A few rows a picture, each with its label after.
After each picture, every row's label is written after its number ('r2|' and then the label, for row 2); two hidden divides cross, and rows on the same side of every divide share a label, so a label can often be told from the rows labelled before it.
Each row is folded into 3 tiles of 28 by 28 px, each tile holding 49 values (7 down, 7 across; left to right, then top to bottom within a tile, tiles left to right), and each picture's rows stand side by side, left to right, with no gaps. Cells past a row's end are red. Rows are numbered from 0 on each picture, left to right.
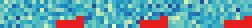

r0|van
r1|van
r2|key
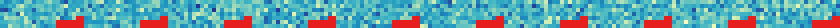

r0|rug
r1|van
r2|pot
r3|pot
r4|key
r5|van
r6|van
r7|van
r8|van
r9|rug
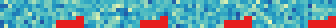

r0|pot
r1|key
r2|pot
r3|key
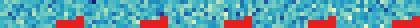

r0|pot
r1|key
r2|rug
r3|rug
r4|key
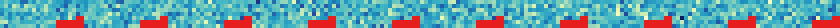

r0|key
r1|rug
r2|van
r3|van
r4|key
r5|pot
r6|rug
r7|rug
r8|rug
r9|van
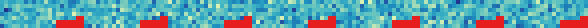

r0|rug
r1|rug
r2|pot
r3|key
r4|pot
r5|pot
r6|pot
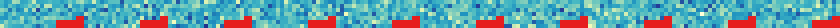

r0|van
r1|pot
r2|key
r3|van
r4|key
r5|van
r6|key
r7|van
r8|rug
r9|key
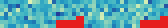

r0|van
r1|rug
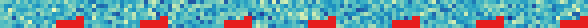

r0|pot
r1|van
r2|rug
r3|van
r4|pot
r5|pot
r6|van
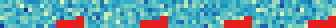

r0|rug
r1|pot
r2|key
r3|pot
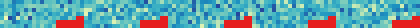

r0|rug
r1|van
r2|rug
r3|van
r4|rug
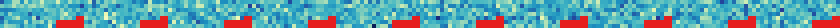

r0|key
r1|pot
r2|key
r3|van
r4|key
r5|van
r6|pot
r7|pot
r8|van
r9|pot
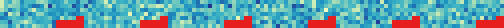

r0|van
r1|rug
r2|van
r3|key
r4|rug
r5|van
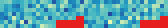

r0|van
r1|key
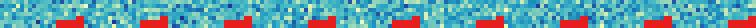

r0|pot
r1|key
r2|pot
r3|rug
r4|key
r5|rug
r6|van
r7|van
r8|rug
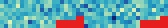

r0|key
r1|rug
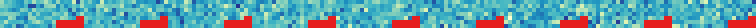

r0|van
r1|key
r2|rug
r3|key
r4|key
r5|van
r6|rug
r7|key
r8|van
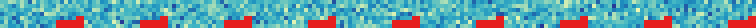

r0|pot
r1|pot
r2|pot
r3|van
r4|rug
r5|key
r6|key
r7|rug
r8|pot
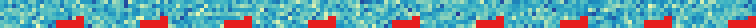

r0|pot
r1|key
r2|pot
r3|rug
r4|rug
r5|pot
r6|van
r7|key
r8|key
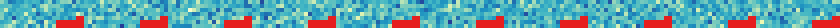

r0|pot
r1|key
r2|key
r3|rug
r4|pot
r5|key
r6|key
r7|key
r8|van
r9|van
